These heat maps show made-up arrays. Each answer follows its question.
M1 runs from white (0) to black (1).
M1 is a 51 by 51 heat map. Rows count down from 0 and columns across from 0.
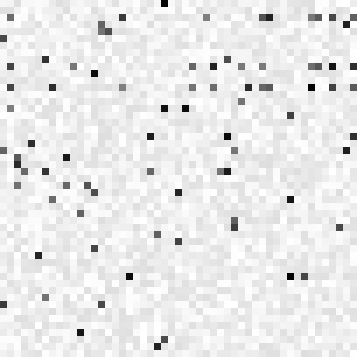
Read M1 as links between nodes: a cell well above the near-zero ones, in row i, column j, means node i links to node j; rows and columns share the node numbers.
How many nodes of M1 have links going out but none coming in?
9
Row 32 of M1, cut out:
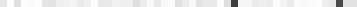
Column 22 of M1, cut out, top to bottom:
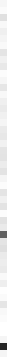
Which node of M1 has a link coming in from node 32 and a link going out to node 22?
node 33
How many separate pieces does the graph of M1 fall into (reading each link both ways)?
3
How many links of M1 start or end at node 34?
3
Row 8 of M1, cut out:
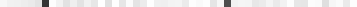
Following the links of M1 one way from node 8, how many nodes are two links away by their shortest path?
2
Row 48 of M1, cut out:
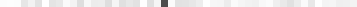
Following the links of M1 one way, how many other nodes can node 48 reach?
12
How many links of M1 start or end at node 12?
12
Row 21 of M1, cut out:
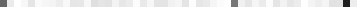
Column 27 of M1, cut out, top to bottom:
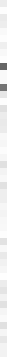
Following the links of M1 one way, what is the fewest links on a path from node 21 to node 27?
4
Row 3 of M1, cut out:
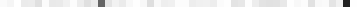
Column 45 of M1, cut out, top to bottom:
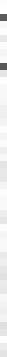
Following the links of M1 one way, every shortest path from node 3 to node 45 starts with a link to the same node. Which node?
node 49
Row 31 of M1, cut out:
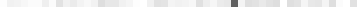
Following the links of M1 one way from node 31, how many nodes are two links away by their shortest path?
1
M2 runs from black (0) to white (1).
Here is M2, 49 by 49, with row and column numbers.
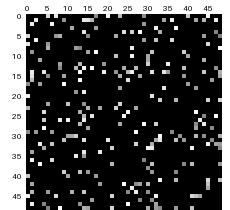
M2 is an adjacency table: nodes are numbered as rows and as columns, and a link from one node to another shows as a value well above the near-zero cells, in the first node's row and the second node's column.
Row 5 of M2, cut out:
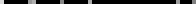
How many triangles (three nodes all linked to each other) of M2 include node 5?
3
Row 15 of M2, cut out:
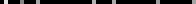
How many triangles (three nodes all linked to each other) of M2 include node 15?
3
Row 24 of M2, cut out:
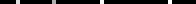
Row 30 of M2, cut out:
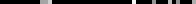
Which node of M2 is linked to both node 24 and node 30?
node 42
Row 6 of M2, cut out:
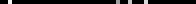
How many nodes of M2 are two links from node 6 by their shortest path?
8
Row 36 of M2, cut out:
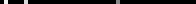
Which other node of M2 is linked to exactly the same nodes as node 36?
node 2
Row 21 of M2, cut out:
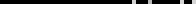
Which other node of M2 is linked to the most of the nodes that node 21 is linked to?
node 41
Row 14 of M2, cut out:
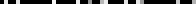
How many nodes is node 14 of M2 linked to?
12
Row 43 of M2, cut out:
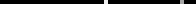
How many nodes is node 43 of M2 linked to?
2
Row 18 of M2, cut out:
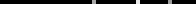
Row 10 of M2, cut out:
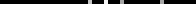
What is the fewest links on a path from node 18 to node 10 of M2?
3
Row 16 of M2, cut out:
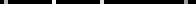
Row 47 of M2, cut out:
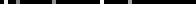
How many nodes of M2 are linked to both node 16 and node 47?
3
